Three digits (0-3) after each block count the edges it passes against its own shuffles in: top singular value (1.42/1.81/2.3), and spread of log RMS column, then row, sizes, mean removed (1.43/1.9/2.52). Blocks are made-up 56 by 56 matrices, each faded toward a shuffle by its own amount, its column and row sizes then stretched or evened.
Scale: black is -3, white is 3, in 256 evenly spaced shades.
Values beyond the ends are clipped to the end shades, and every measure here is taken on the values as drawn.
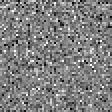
0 0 0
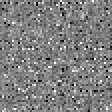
0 0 2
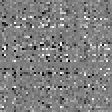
1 2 3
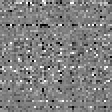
1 1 3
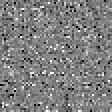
0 0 2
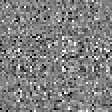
2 1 2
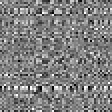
3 1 3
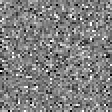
0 1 1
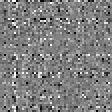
1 2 3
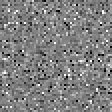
0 0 2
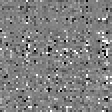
0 2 3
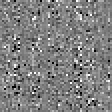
0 3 2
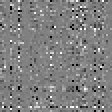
2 3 2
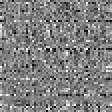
2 2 3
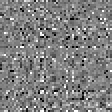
2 1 2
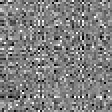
3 2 2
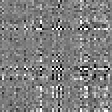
3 3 3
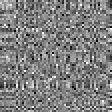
3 1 1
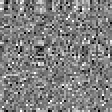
2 0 1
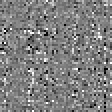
0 3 3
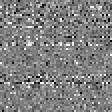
2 0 3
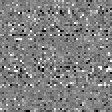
0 0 3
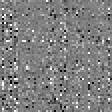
0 3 2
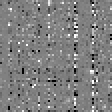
2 3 1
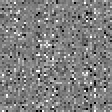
1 3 1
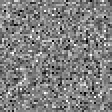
0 0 1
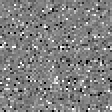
0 0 1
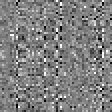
3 3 1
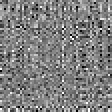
3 2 2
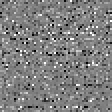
0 0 3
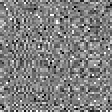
3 0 1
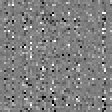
1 3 1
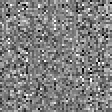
0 3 0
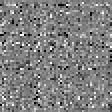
0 2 3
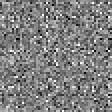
2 1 1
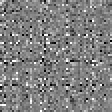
2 3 2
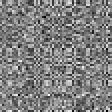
3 2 2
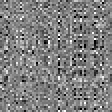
3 3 0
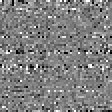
1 0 3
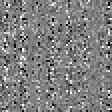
0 3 0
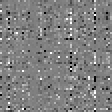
2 3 2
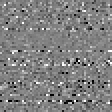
1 0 3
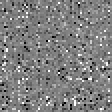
0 2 1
